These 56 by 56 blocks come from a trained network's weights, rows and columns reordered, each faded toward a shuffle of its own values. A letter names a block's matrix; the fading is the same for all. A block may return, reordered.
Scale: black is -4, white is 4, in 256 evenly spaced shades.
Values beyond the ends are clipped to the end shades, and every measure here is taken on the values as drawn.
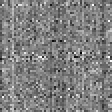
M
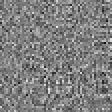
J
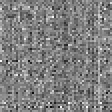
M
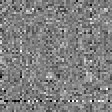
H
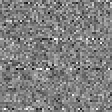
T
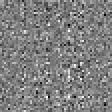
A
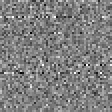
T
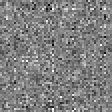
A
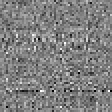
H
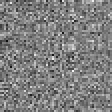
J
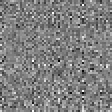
H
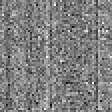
M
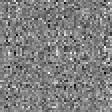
H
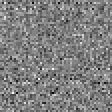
T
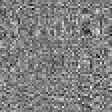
J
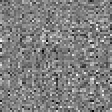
H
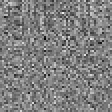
J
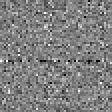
H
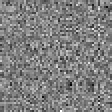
J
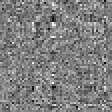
H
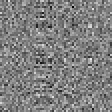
J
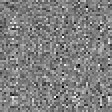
H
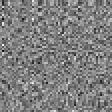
J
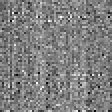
M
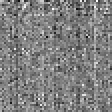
M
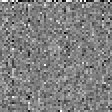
A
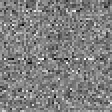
T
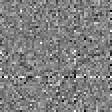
A
